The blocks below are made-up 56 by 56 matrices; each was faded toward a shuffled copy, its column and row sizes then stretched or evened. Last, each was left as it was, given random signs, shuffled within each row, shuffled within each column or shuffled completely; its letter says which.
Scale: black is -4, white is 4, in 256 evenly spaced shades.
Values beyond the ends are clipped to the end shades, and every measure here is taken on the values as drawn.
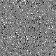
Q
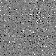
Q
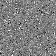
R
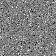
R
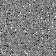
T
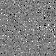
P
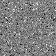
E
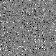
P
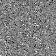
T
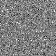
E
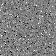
R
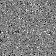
E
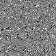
P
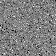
R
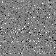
E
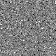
E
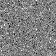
T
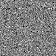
E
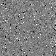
T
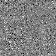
P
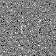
P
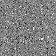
P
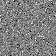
R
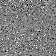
E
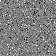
R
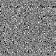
Q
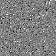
Q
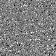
E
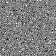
E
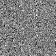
T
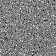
R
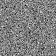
R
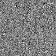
P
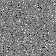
R
